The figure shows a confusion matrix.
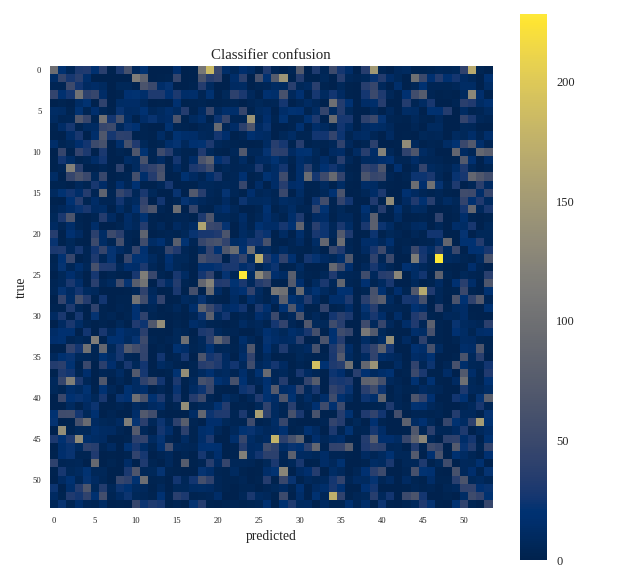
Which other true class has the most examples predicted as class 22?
38
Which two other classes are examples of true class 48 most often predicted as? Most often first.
5, 16
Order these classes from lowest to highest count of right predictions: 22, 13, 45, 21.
21, 13, 22, 45
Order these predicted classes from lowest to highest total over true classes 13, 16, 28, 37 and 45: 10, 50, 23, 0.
0, 23, 50, 10
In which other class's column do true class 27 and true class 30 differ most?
45
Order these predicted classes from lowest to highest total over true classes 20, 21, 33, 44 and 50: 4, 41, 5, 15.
4, 15, 41, 5
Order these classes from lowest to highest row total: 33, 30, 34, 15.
30, 15, 33, 34
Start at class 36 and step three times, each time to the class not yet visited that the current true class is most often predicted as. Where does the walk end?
2
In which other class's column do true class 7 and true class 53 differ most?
20
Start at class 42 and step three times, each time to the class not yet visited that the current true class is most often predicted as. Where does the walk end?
47
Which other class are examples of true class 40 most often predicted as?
10
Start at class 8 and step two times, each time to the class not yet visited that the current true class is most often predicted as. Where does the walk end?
24
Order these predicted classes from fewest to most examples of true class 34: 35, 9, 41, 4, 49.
49, 41, 35, 9, 4
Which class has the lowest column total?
37
